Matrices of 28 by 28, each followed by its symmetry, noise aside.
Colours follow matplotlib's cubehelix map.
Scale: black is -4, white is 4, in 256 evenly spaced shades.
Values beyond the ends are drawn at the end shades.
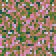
mirrored left to right.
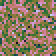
symmetric across the other diagonal.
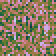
mirrored top to bottom.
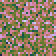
antisymmetric.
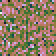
mirrored top to bottom.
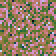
no symmetry.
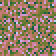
mirrored top to bottom.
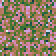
mirrored left to right.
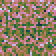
mirrored left to right.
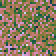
symmetric across the other diagonal.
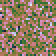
antisymmetric.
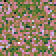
mirrored left to right.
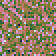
no symmetry.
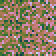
mirrored top to bottom.
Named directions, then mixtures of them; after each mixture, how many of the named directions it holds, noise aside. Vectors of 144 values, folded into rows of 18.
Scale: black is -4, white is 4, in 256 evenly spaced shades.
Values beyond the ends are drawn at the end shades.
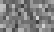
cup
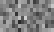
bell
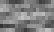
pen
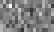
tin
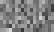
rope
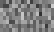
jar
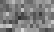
two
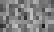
four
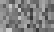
four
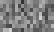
one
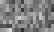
two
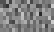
one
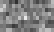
three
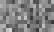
four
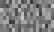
one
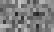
two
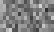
two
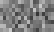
four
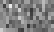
three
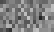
one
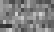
three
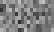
four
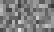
two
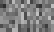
two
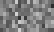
one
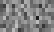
one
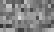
four
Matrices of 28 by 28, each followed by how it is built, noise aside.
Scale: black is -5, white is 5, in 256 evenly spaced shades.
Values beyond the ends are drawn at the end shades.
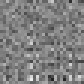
low rank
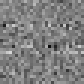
uneven rows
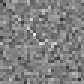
diagonal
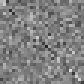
diagonal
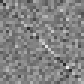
diagonal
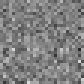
low rank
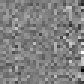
uneven columns
